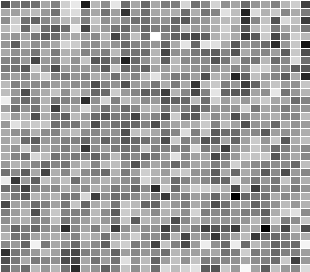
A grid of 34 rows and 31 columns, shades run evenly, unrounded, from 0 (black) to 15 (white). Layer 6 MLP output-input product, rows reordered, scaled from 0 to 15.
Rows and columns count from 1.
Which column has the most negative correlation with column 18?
11
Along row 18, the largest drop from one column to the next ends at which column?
29
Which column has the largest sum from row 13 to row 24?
1
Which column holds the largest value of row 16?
2
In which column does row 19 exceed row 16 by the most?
25
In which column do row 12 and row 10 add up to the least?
24
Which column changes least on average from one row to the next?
6
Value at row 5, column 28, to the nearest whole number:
4
